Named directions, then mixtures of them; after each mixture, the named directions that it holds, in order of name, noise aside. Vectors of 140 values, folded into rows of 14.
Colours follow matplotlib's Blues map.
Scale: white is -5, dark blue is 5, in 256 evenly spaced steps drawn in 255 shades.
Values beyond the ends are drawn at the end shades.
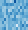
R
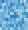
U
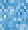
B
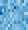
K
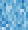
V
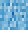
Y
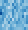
K, Y.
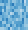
K, U, V.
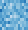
U, V.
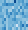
R.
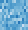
B, R, U.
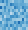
B, K, U.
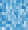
V.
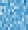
K, U.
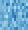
R, U, Y.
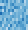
K, U.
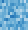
U.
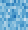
R, U, Y.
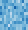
B, K.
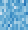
K.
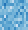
B, R, V.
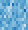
B, V, Y.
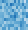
R, U.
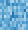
B, U, Y.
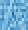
Y.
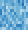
B, U, V.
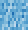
Y.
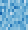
K, U.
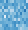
B.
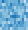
U.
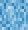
B, K, V.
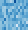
R.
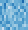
B, K, V.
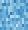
R, U.
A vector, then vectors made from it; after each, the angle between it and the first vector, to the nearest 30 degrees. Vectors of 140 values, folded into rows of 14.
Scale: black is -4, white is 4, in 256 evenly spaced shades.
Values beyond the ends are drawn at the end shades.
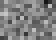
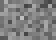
30 degrees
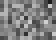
30 degrees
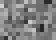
60 degrees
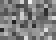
90 degrees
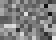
60 degrees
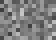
90 degrees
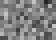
30 degrees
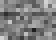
150 degrees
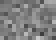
120 degrees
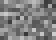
30 degrees
